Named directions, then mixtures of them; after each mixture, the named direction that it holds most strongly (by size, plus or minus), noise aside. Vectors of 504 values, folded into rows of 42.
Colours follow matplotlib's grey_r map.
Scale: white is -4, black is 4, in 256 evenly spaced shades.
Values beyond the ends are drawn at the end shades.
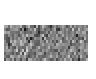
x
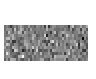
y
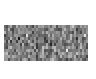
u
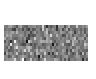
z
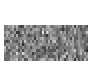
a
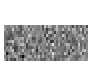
y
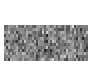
a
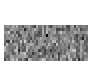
a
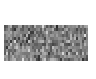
z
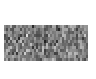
u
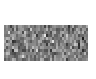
y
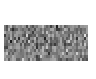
u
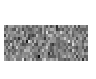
z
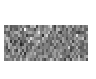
x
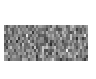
u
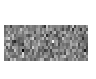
y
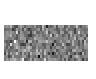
z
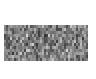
u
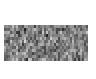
a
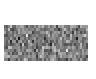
u
